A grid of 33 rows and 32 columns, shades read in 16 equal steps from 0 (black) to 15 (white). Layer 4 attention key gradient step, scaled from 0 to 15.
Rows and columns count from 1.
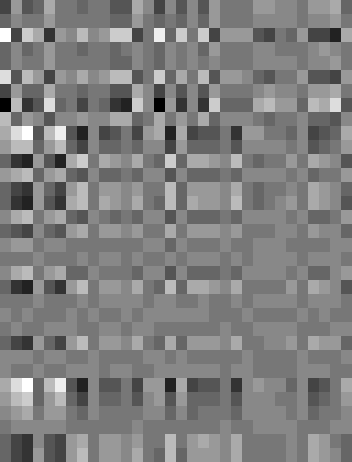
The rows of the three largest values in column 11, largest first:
3, 6, 9
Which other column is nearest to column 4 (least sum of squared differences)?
10
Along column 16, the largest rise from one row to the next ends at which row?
12
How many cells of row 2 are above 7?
12
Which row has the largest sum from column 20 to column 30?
8
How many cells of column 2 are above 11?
2
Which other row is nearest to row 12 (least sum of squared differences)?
15
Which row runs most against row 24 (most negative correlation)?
27
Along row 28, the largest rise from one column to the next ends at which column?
17
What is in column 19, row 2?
6
